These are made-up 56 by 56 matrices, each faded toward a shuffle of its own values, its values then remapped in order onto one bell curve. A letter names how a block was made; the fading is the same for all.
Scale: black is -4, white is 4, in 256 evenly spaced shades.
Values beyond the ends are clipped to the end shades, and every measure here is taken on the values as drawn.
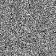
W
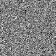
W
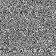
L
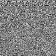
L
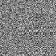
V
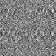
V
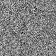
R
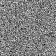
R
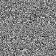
L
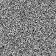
R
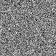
R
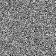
W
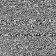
L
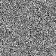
W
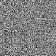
V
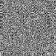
V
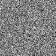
W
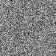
W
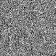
W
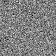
R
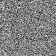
R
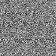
L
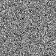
W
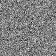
R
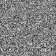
L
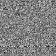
L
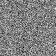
R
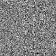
W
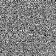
L
